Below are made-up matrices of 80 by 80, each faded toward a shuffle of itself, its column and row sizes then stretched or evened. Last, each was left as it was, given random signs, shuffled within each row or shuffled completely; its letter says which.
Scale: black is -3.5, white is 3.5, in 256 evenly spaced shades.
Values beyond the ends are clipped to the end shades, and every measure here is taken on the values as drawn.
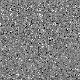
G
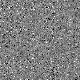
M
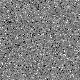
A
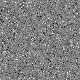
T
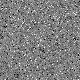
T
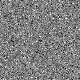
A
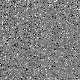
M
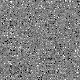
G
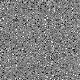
G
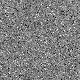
T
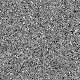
T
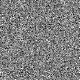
M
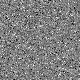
T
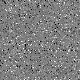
A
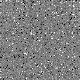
G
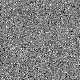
A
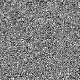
G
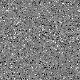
M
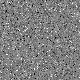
T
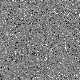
A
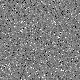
T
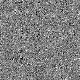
M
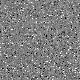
A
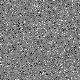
A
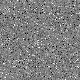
A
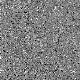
M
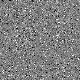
M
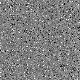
M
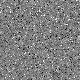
T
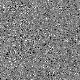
M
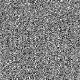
G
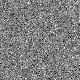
T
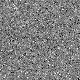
T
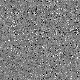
M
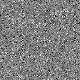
G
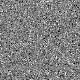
M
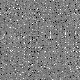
G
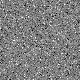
T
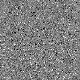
G
